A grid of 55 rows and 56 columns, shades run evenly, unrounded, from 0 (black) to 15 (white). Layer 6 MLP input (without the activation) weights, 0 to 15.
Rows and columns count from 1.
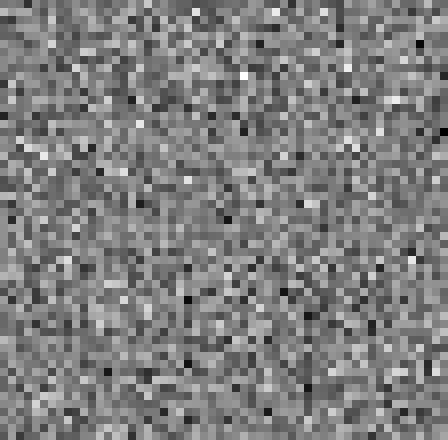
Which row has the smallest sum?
15
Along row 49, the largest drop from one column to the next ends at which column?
39
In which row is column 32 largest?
22
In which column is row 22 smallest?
13
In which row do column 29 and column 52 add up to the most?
33
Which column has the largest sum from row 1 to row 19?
44
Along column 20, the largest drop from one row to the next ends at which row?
14
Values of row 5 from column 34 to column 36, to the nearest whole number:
9 8 9
